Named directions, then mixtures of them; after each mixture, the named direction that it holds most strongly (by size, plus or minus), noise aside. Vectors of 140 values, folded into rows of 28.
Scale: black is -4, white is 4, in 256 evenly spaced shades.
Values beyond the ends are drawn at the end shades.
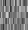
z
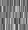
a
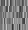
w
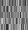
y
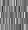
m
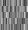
z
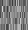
y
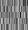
y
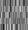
z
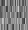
w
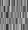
z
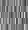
m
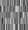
a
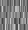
a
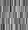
a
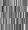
m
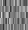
z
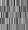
z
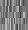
a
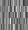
a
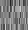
a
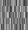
z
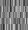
a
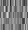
z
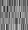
y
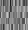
z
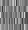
m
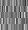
m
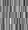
a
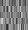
y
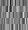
w
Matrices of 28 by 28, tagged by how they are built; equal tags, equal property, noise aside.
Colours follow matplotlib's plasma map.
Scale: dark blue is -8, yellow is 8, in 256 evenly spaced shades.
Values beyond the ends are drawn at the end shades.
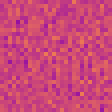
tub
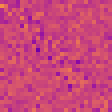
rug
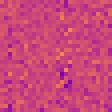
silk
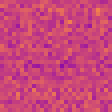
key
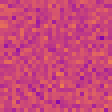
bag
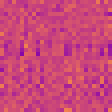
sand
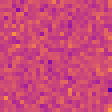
silk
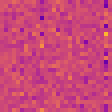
silk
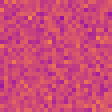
bag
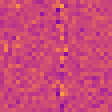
silk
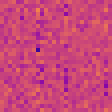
silk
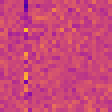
silk
